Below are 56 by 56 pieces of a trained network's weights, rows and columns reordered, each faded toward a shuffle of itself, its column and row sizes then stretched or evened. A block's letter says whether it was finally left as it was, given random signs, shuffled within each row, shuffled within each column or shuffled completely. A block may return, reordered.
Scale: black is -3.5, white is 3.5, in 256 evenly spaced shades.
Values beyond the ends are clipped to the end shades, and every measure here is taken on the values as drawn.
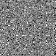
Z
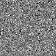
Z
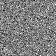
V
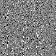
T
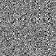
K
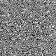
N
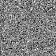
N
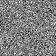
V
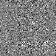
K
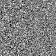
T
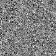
T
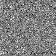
N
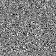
N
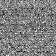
N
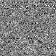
N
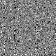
Z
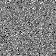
N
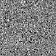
K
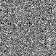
Z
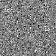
T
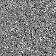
Z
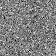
V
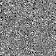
Z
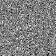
T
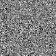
Z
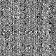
K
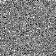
Z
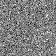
V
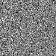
T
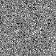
Z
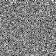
N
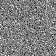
V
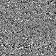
N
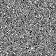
V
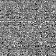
K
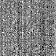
K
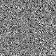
Z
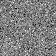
V
